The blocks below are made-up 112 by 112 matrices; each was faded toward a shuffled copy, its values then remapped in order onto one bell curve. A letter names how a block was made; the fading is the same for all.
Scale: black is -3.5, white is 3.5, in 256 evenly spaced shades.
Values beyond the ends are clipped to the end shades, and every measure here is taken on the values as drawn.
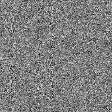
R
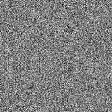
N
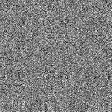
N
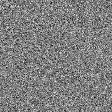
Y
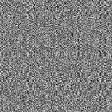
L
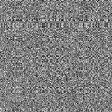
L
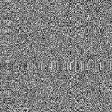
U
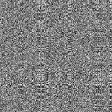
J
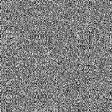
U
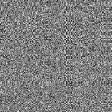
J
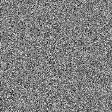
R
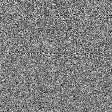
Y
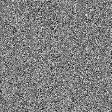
R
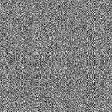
J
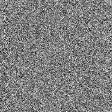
R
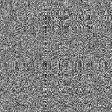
J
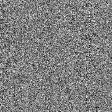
R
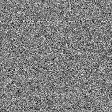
Y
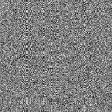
J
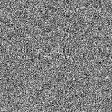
N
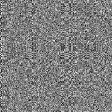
J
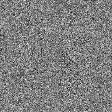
R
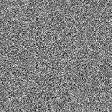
N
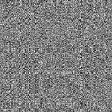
U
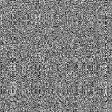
U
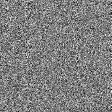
R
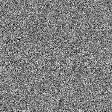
Y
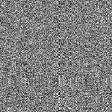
U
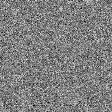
Y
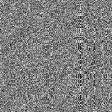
U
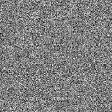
N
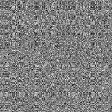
L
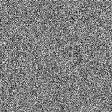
N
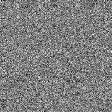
N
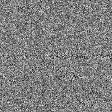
Y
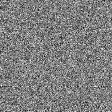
Y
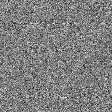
Y
